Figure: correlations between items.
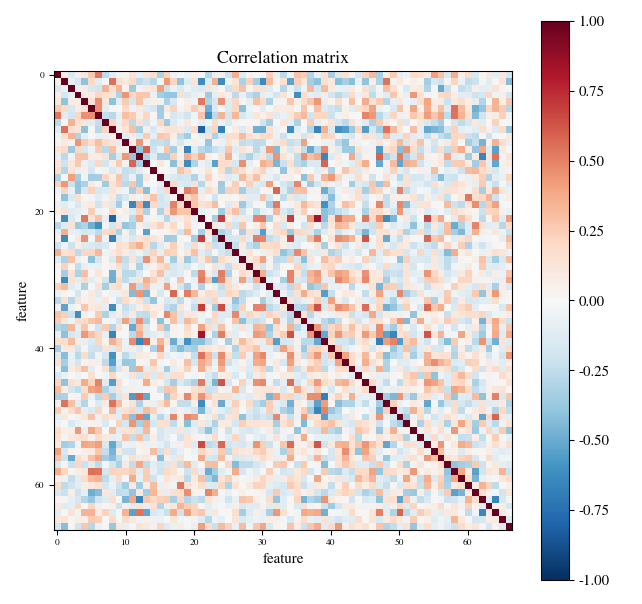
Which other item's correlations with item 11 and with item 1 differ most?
13
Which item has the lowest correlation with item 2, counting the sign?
56
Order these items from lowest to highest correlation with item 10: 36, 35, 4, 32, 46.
35, 46, 32, 4, 36
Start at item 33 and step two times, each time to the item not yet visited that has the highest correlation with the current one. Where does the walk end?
15
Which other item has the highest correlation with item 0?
6
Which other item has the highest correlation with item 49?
39
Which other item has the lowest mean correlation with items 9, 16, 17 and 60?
3
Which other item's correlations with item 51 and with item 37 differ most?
11
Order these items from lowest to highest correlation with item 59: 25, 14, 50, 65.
14, 50, 65, 25
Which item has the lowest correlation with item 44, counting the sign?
55
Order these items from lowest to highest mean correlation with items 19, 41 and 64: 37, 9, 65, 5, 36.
9, 65, 5, 36, 37
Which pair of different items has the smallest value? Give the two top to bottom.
8, 21
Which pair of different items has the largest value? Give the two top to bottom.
21, 38
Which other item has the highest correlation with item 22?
61
